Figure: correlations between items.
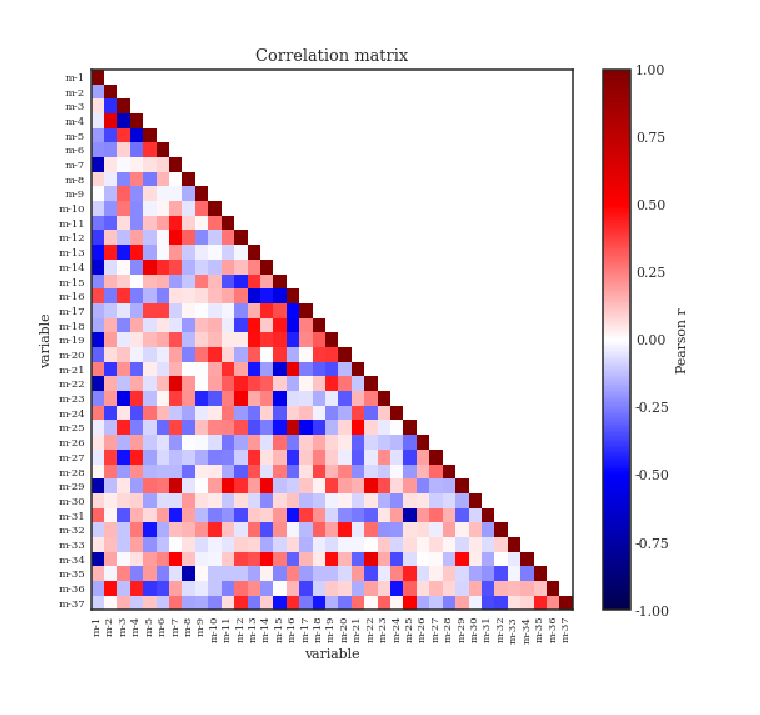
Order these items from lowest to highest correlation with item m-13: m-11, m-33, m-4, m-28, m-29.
m-11, m-33, m-29, m-28, m-4
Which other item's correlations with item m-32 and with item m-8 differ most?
m-20
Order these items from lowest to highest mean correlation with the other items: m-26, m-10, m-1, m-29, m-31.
m-1, m-31, m-26, m-10, m-29
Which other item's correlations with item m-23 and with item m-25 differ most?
m-3
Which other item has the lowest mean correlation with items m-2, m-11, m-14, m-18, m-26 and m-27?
m-16
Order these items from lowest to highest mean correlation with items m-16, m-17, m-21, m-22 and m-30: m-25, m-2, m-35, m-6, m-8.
m-2, m-35, m-6, m-8, m-25
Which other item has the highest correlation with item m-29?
m-7
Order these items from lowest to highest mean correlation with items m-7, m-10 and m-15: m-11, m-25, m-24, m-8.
m-24, m-8, m-25, m-11
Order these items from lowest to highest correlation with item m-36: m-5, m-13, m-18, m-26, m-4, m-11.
m-5, m-11, m-18, m-26, m-13, m-4
